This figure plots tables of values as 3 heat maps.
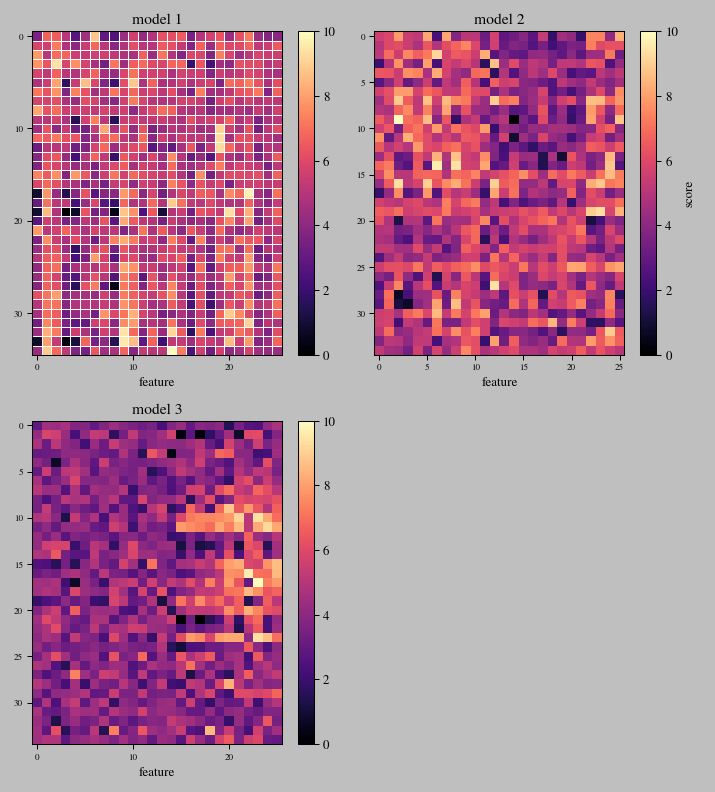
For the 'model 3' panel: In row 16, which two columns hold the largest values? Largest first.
22, 25
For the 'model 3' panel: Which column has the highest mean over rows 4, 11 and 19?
24
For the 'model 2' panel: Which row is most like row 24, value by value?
5
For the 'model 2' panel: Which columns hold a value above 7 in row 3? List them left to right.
2, 5, 12
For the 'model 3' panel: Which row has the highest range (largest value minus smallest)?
17
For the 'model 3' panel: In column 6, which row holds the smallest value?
19
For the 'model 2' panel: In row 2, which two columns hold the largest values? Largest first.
6, 11
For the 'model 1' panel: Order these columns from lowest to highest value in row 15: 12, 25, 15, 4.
15, 12, 25, 4
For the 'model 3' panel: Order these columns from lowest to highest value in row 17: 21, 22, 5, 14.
22, 5, 14, 21
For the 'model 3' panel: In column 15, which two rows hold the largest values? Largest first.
11, 19
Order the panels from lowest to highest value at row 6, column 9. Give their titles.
model 3, model 1, model 2
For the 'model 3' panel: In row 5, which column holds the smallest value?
12
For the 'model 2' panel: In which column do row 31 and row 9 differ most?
2
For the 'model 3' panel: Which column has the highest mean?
23
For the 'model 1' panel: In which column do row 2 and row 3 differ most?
16
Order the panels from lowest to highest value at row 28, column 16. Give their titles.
model 1, model 3, model 2
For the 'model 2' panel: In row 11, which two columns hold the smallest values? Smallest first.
14, 20
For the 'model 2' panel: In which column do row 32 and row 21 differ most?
19
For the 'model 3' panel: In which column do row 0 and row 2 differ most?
20
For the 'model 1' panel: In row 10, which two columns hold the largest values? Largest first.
19, 7
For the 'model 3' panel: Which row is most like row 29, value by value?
8
